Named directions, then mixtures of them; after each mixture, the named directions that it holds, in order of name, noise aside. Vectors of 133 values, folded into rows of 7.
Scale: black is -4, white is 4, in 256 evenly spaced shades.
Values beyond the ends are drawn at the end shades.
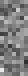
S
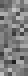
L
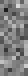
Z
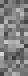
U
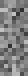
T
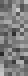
L, S.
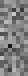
S, T.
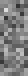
U, Z.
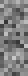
U.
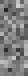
Z.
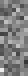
S.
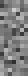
L.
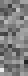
S.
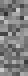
S.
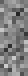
T, Z.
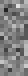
Z.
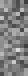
L, Z.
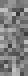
T.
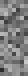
S.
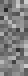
L, Z.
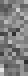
L, S.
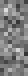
S, Z.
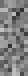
T.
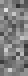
Z.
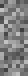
T, U.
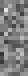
U, Z.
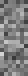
U.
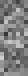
S, U.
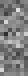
S, U.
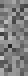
S, T.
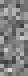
L, Z.
